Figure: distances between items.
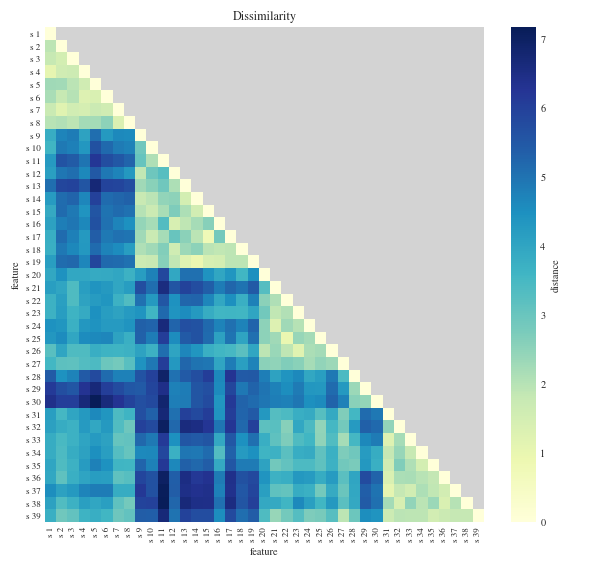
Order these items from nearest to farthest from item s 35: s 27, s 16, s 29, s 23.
s 27, s 23, s 16, s 29
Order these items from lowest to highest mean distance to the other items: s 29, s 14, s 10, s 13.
s 10, s 14, s 13, s 29
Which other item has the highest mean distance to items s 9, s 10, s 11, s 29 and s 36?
s 5
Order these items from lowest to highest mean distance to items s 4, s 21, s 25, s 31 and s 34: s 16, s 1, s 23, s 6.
s 23, s 1, s 6, s 16
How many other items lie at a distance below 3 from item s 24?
8
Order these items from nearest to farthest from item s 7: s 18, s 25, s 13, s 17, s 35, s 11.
s 35, s 25, s 18, s 17, s 11, s 13
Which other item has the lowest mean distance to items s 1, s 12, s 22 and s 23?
s 26
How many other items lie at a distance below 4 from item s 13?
10
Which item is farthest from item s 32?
s 11
